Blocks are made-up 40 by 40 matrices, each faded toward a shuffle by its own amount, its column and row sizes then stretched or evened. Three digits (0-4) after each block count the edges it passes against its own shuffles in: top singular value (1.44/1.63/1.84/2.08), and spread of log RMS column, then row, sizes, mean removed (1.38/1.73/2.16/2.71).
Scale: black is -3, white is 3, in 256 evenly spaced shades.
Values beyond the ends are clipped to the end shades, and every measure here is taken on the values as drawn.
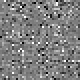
2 1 2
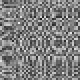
4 0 3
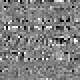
3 0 4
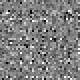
1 2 3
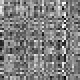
4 4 0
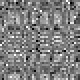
4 0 2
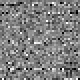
1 0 3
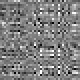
4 3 4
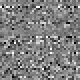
0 0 4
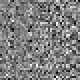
3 3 0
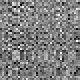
4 2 1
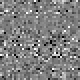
3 0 3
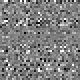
2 1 4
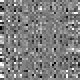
4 4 2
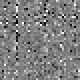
2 3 1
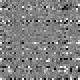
1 2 4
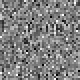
2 0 0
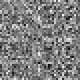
3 2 0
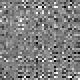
4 3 3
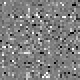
1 0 2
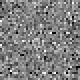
1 1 1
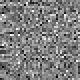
2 1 0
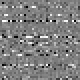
3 0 4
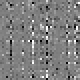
4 4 2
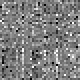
3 2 0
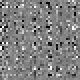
2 4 3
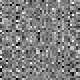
4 4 0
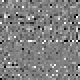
2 1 3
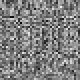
3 0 1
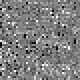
1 2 1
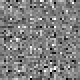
0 3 3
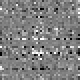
3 2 4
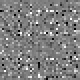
2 2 2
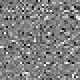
3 0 2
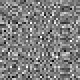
4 0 1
